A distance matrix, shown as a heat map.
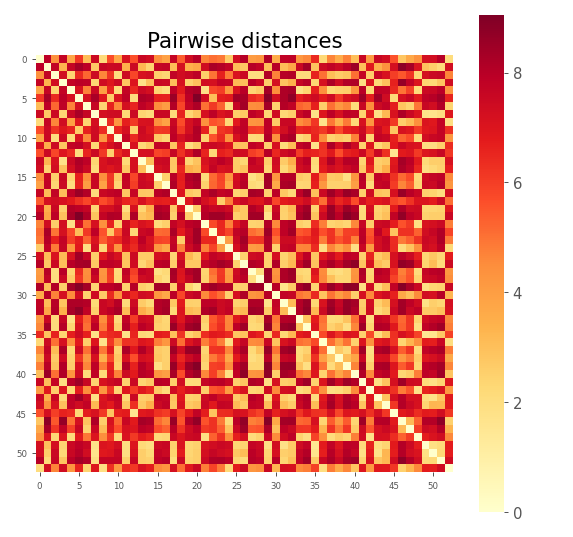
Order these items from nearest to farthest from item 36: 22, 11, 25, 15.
15, 22, 11, 25
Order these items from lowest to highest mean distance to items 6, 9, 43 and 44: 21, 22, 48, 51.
51, 22, 48, 21
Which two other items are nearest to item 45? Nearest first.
12, 5
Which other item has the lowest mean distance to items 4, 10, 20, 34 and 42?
48
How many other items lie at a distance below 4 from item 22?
4
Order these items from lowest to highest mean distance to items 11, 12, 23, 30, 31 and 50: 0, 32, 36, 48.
32, 36, 0, 48
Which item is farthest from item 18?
20
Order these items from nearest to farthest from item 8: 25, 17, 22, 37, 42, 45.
42, 37, 22, 45, 25, 17
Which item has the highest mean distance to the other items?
5
